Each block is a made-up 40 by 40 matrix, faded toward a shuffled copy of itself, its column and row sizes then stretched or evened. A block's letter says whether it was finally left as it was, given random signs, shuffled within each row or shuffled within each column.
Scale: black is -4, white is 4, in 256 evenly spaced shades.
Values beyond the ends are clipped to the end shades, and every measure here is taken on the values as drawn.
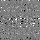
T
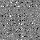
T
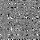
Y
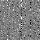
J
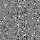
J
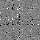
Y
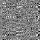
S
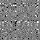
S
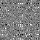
S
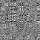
S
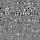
T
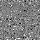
T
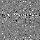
Y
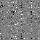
Y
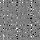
S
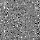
J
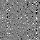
J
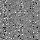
J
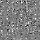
Y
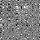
S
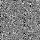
J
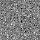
J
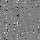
J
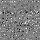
T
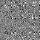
Y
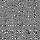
S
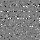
T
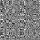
S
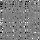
S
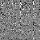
Y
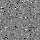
T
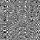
S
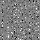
J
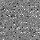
T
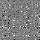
S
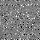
T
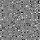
S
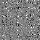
Y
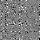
Y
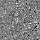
J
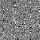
J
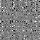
S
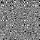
Y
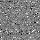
T
